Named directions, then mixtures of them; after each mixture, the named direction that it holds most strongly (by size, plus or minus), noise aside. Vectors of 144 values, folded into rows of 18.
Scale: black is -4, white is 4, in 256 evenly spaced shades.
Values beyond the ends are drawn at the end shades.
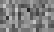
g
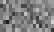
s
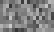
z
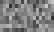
z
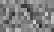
s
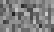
s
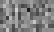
g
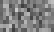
g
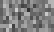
g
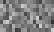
s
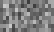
g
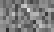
g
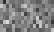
s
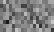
s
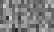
g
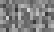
g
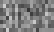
g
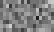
z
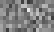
z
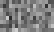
g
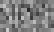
g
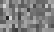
g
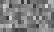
z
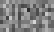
g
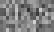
g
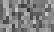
g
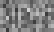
g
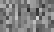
g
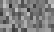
g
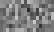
z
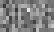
g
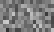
s
